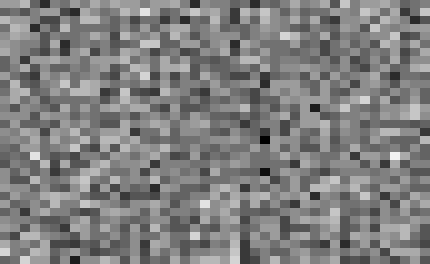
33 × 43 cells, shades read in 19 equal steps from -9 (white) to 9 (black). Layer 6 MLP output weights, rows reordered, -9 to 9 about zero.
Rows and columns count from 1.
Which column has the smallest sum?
9
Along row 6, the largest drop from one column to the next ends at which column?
25
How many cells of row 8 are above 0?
18
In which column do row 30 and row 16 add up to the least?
20
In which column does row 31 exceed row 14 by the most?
35
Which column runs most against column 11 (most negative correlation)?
37
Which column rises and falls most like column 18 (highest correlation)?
3
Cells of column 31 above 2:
4
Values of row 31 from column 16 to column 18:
-3 -2 1
